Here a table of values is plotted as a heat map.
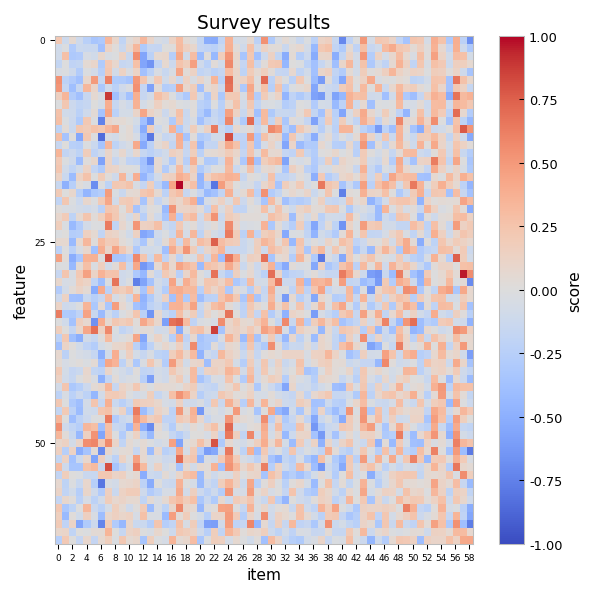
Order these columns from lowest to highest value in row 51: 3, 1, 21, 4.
21, 3, 4, 1
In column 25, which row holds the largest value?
46
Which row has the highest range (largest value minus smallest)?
18
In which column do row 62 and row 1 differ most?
58
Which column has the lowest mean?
36
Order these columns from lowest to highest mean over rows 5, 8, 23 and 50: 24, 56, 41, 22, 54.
54, 41, 22, 24, 56
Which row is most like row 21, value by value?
40
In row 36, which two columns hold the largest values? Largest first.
22, 5
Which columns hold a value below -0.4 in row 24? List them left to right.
12, 13, 32, 36
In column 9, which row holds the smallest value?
60
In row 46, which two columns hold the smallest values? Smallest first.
20, 32
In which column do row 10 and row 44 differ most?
13
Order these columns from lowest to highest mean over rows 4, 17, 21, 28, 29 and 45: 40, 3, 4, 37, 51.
51, 3, 37, 40, 4
